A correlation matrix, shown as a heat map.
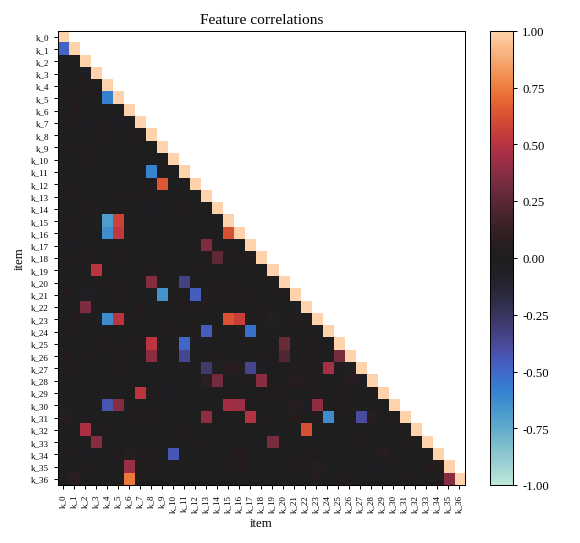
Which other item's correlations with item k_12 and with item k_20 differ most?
k_9
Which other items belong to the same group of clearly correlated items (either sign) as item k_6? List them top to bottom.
k_35, k_36
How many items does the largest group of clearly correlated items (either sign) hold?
6
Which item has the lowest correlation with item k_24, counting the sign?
k_31
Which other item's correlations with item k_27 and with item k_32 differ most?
k_22
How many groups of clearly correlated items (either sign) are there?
11
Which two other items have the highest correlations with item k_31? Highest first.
k_17, k_13
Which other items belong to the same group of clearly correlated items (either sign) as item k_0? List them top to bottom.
k_1
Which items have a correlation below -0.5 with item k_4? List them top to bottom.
k_5, k_15, k_16, k_23
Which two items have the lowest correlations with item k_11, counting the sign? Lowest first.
k_8, k_25
